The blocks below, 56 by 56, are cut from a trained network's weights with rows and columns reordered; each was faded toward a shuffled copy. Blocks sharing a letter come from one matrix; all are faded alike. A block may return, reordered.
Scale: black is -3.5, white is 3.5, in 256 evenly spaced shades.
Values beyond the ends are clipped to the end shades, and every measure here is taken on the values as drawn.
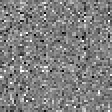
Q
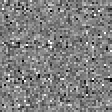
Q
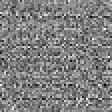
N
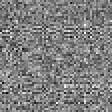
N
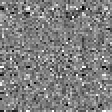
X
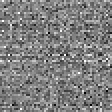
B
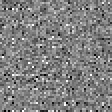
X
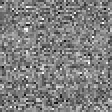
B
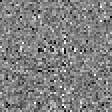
Q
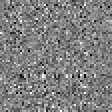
Q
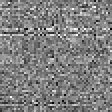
B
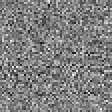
N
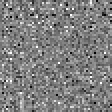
Q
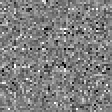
Q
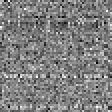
B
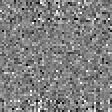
X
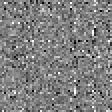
Q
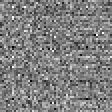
B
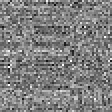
B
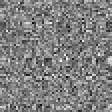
N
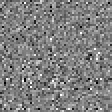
Q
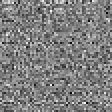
N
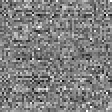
B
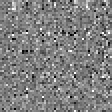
Q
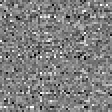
X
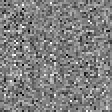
Q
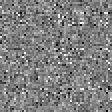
X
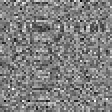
N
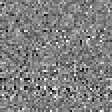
X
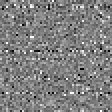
X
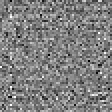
B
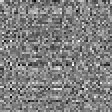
N
